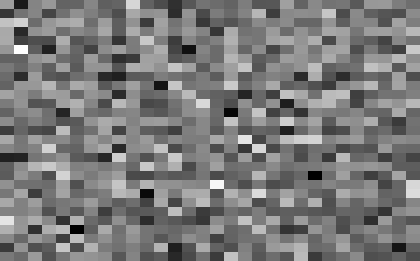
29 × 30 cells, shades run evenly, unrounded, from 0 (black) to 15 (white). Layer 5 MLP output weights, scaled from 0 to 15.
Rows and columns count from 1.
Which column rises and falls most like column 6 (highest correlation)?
3
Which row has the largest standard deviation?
6
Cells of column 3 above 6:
22
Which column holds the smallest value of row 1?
2
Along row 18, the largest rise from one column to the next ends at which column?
9
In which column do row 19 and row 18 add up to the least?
1
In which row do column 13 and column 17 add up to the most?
10
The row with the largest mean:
16
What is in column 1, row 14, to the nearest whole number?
8
